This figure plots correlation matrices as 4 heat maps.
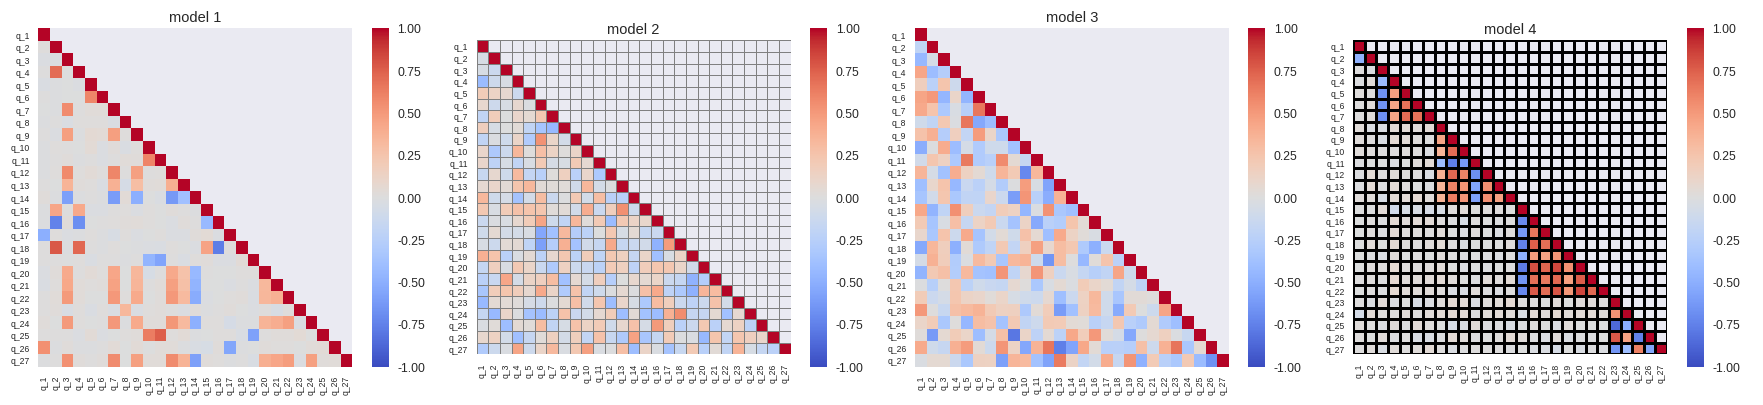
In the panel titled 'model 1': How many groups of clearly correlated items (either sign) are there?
6
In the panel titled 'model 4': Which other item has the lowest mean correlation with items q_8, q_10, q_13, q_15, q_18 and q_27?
q_11
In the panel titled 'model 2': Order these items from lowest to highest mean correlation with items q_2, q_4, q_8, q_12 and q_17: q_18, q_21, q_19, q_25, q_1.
q_21, q_1, q_25, q_19, q_18
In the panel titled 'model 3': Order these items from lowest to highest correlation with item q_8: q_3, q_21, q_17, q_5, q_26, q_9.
q_9, q_21, q_17, q_3, q_26, q_5
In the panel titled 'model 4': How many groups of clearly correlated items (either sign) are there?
5
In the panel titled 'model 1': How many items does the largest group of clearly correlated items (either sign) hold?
11
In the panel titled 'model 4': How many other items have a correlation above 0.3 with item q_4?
3
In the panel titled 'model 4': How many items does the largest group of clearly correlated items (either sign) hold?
8
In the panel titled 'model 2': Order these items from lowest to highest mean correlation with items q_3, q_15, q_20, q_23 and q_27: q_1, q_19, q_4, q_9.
q_1, q_19, q_9, q_4
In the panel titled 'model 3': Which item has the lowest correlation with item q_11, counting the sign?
q_16
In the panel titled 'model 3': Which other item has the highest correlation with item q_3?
q_10
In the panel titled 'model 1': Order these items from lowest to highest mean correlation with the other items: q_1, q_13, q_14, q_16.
q_14, q_16, q_1, q_13
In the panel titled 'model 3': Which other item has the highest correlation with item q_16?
q_25
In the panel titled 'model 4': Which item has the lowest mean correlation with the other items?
q_15
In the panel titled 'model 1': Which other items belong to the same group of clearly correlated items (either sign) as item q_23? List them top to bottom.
q_8
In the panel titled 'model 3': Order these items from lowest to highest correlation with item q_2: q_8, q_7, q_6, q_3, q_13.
q_8, q_3, q_13, q_7, q_6
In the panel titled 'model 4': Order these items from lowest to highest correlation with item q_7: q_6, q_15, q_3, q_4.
q_3, q_15, q_4, q_6
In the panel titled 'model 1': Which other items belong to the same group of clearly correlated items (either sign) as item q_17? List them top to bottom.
q_1, q_26
